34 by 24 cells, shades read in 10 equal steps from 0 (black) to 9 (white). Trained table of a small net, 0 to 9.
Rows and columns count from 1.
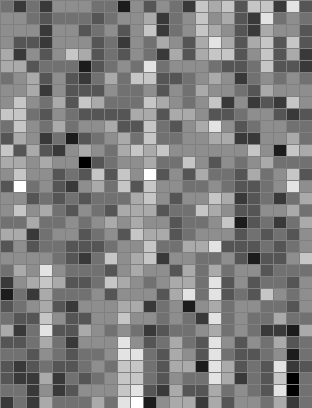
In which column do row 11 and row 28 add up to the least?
23
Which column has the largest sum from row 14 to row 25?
12
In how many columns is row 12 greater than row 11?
5
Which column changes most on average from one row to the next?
7
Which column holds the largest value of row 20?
11
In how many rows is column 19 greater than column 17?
2
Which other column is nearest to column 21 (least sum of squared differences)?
16
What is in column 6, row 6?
4
